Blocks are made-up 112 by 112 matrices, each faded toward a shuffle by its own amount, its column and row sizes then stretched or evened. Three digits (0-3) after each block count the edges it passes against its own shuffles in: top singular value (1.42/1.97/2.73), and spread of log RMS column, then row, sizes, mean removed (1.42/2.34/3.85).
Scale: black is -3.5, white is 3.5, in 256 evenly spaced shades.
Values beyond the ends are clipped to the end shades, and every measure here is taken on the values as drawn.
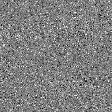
1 0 1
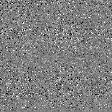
0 1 2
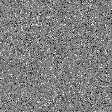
0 1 1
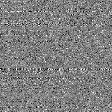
2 0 2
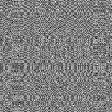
3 0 0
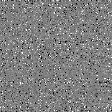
1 1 2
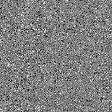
1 1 1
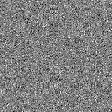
2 0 0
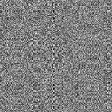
3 2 0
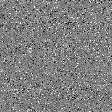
1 0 1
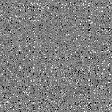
2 1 1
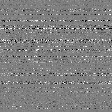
1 0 3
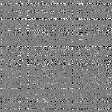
2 2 3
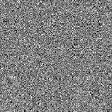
2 1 1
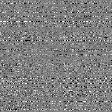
1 1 3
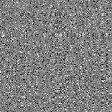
2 1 0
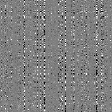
3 3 1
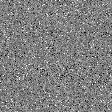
0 0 1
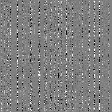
1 3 1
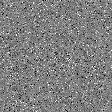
1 0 0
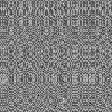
3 0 1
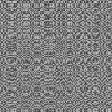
3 1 2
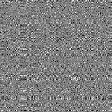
3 1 2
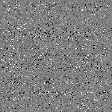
0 1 2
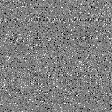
2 0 1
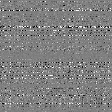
2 1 3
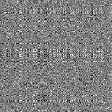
3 1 2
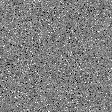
0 0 0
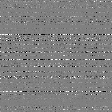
2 1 3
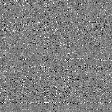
1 1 2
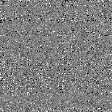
0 1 2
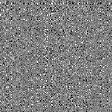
2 2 1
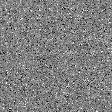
0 0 1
